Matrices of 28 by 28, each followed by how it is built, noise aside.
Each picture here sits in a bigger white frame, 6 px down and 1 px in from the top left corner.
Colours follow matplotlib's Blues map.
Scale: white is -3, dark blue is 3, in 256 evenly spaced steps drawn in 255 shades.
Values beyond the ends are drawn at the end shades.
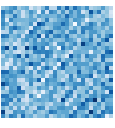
Hankel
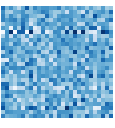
uneven rows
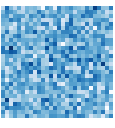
noise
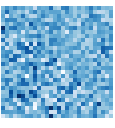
lower triangular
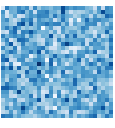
noise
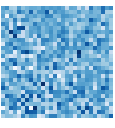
lower triangular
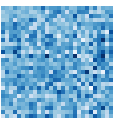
low rank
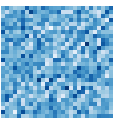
Hankel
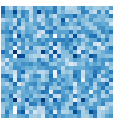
low rank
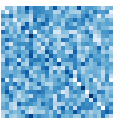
diagonal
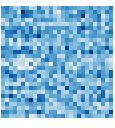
blocks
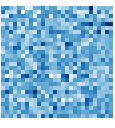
uneven rows
